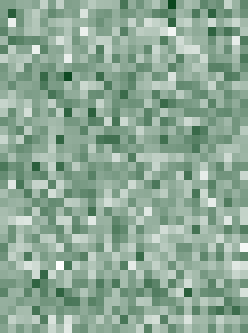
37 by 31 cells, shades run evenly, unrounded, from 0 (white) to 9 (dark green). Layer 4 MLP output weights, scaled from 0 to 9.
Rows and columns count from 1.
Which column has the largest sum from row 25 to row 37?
6
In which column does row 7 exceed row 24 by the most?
31
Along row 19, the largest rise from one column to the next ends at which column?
8
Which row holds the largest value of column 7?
11
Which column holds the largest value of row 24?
12
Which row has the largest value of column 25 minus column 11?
2
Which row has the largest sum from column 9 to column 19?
9
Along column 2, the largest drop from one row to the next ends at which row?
3
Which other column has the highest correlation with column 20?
7
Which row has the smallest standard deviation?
17
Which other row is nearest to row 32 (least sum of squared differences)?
37
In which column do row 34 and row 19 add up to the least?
26
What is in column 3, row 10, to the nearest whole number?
4
